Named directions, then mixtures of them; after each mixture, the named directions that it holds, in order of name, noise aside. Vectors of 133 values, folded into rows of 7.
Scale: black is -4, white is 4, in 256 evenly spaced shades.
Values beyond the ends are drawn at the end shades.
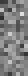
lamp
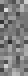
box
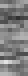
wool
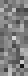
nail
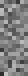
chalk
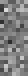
box, nail.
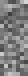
box, chalk, wool.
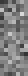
lamp.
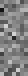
chalk, nail.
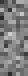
lamp.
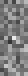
box, lamp, nail.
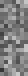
box, lamp, nail.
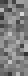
lamp.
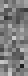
nail, wool.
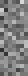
chalk, lamp.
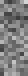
box, chalk, wool.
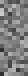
chalk.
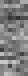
chalk, wool.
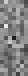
box, lamp, nail.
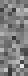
nail.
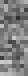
box, nail, wool.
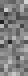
box, wool.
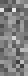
lamp, nail.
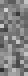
box, nail.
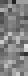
box, lamp, wool.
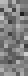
lamp.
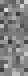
box.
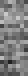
box, wool.
